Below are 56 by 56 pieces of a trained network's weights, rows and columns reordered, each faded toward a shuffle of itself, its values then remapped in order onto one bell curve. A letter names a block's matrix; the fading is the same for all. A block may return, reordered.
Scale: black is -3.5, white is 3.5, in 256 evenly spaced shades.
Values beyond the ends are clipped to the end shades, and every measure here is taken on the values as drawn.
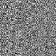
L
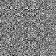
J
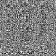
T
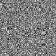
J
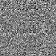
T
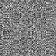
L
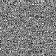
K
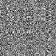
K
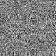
L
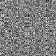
L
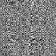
L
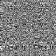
J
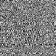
T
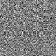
L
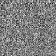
T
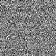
K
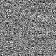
K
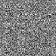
J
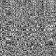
T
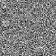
L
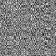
L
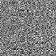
J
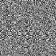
T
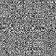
T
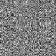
L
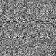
T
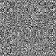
L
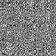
J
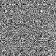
T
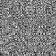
K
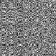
L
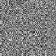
L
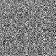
K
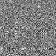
T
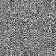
L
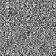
K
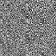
L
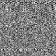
T
